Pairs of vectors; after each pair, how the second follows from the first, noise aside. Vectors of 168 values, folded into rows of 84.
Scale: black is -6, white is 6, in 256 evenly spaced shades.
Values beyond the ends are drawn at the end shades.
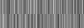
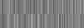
negated, shrunk.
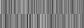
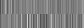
negated, partly zeroed.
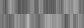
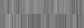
reversed, shrunk.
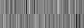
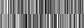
reversed, negated, scaled up.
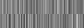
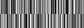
reversed, negated, scaled up.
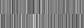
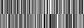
reversed, scaled up.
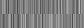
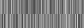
reversed, negated.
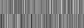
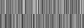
reversed, negated.
